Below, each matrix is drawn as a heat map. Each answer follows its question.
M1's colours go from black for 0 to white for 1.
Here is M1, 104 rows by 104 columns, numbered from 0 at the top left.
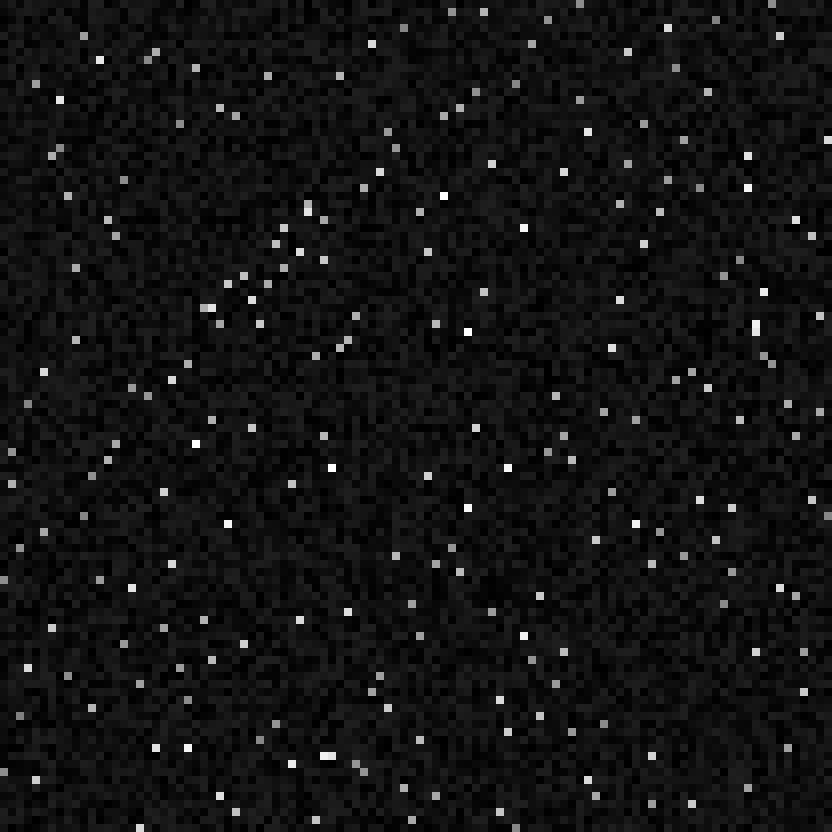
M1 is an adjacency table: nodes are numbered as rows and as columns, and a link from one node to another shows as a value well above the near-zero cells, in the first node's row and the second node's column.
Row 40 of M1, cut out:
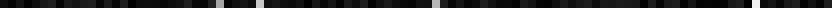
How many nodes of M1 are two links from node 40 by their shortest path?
6
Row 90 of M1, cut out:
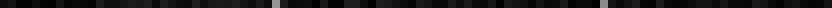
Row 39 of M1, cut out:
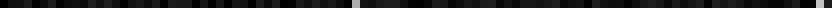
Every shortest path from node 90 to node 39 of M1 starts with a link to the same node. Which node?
node 75
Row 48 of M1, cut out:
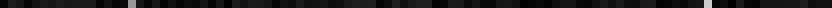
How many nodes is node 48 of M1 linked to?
2
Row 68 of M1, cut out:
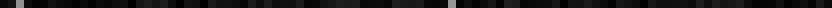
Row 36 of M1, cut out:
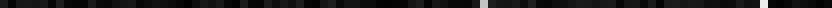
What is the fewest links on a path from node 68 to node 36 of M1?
4
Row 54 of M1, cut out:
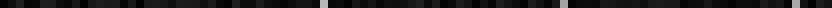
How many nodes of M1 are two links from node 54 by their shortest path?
6
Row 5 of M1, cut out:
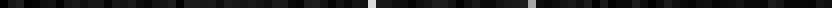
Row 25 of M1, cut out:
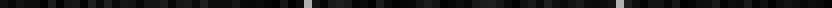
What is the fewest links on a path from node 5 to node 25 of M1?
5
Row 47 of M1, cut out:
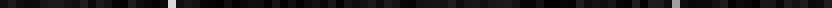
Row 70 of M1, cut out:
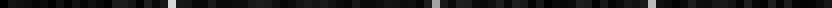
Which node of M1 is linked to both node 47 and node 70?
node 21
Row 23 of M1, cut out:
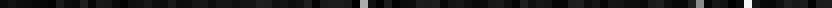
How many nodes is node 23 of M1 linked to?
3
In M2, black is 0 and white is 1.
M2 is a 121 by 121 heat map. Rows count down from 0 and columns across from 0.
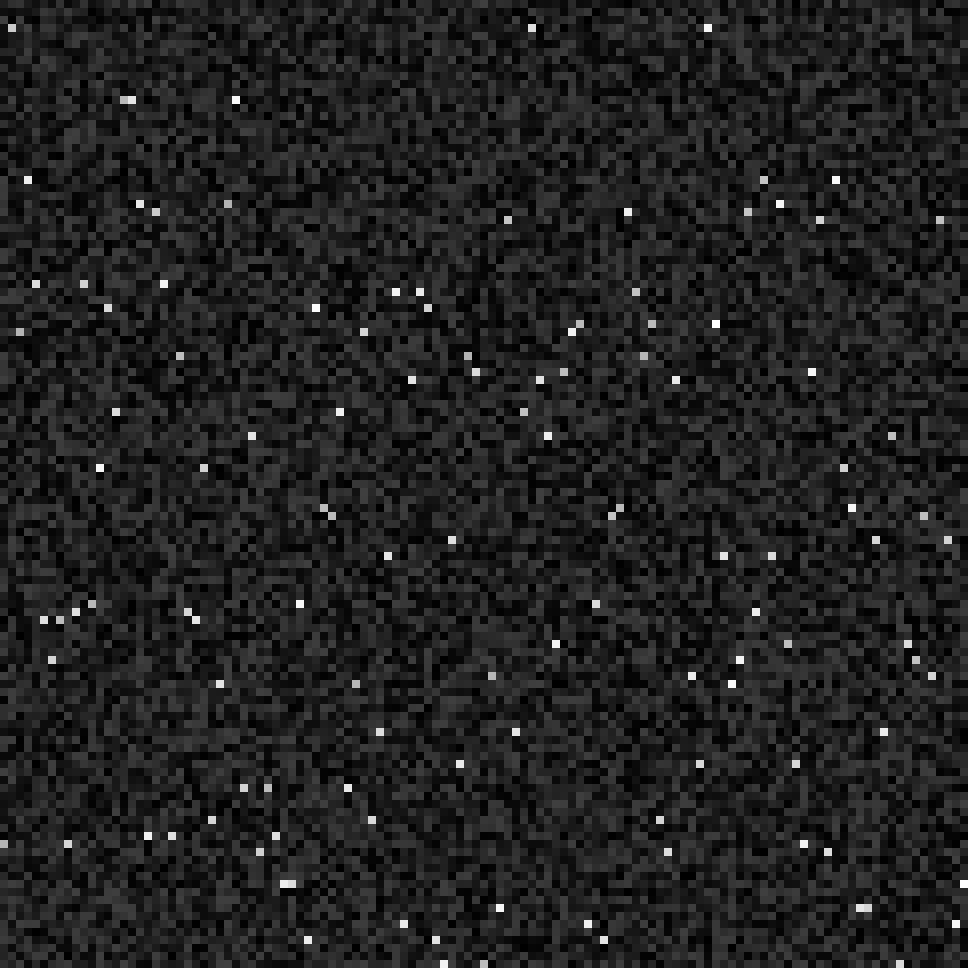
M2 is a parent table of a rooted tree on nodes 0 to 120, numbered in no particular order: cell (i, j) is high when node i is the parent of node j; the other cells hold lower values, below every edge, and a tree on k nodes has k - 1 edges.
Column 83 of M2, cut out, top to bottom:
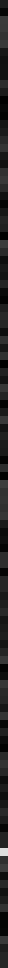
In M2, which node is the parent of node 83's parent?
63
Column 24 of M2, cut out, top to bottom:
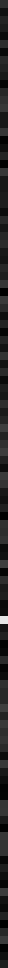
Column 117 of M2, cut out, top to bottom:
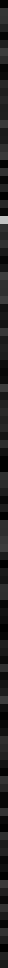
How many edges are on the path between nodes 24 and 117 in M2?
4
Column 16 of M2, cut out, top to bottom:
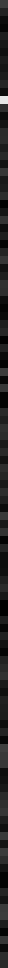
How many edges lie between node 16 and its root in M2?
4
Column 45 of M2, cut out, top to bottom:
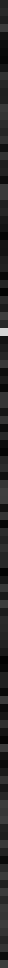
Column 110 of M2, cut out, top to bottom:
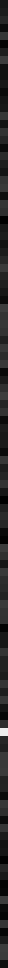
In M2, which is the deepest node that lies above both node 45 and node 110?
91
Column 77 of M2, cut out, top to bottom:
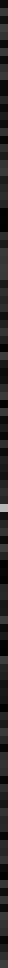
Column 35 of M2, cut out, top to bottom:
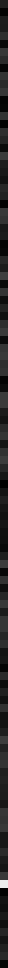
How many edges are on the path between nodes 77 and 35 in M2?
6
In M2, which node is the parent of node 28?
25
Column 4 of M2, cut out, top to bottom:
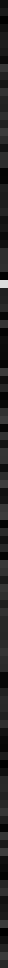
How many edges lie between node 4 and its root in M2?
4
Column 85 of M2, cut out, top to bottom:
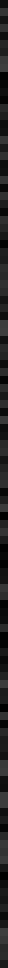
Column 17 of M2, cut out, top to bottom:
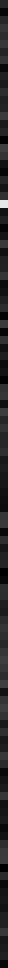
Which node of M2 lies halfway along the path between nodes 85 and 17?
58
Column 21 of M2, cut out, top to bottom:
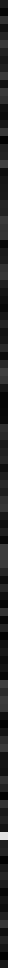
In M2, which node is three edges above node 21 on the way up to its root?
44
